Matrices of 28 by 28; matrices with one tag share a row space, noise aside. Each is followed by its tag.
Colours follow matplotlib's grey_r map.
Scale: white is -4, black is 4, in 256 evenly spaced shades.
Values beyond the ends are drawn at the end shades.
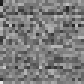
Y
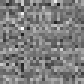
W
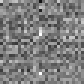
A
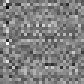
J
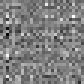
J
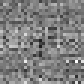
A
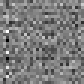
J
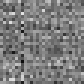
W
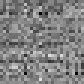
A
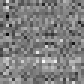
J
